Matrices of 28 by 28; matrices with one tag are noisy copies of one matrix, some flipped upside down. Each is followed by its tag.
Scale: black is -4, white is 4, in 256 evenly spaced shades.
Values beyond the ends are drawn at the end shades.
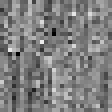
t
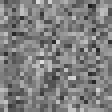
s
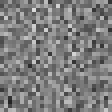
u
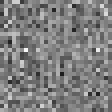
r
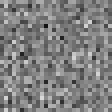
r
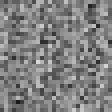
s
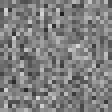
r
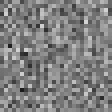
r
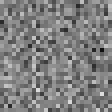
u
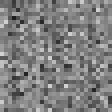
s
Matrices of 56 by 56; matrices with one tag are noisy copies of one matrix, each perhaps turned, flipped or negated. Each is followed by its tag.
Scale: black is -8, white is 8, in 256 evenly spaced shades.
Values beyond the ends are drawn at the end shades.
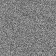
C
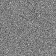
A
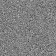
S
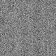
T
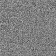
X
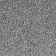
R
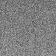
R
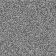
S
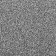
R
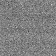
T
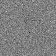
A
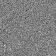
S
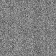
T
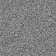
A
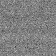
T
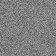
A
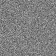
A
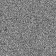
S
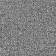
X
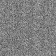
T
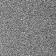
R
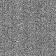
T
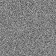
A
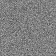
A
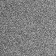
R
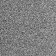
R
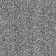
T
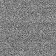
T
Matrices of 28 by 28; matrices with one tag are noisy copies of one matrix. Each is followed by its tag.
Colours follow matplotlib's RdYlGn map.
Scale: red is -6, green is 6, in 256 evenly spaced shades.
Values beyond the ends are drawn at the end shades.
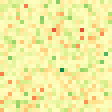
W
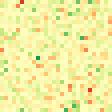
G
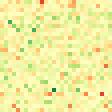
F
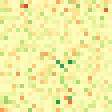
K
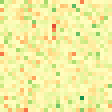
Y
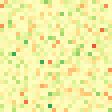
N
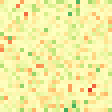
G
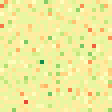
N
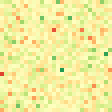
W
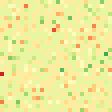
W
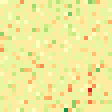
G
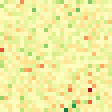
G
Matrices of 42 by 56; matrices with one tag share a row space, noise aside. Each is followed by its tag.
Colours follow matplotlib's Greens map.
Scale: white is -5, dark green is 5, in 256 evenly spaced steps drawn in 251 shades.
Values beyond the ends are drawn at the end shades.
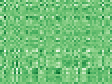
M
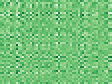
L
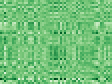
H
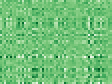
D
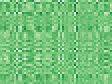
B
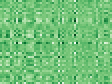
B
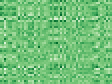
H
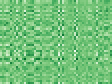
B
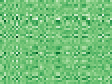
M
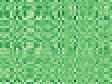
B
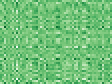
M
